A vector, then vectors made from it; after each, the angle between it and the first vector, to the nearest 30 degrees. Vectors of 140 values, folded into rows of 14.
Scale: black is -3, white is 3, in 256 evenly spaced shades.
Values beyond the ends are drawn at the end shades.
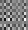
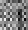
150 degrees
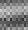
60 degrees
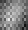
60 degrees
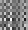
150 degrees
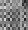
150 degrees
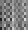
30 degrees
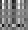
90 degrees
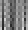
120 degrees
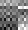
60 degrees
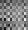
30 degrees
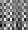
150 degrees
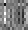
120 degrees
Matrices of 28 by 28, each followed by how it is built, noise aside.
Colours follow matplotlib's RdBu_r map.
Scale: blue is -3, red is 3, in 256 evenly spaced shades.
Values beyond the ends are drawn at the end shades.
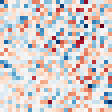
upper triangular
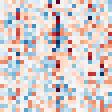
uneven columns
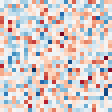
noise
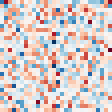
repeating rows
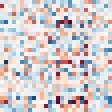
low rank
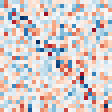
banded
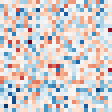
repeating columns
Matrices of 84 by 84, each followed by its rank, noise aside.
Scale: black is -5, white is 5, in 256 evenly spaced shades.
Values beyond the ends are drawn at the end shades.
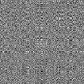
six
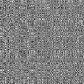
seven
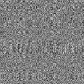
seven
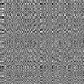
three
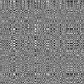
three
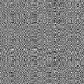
four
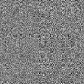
seven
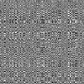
three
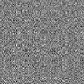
seven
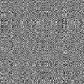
five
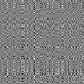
three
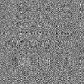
seven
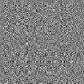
seven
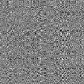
five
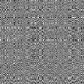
three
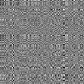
three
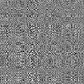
five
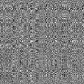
four
